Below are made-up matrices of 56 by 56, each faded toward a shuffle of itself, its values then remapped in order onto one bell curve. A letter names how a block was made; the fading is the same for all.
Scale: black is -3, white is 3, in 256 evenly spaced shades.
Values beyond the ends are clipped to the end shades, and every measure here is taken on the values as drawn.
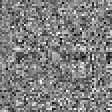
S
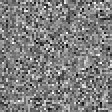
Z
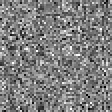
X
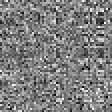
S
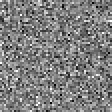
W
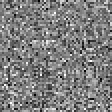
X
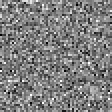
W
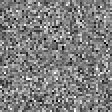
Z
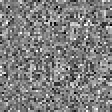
X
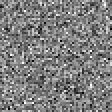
W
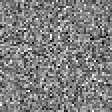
Z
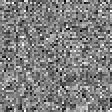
X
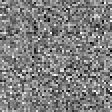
X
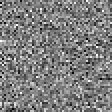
X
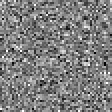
X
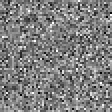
Z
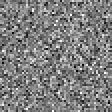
Z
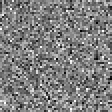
W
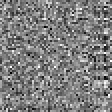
S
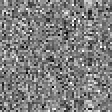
S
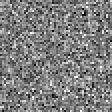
W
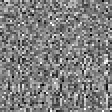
S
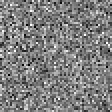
Z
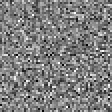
X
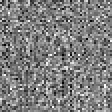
X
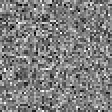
X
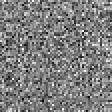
X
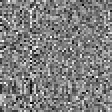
S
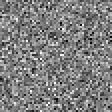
W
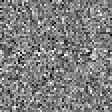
Z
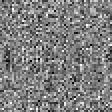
X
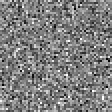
W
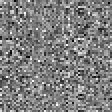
S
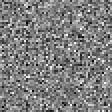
Z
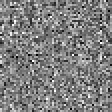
Z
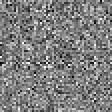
X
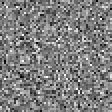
X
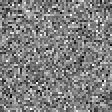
W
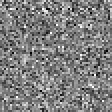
Z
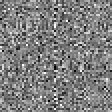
S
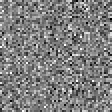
S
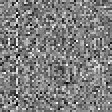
S
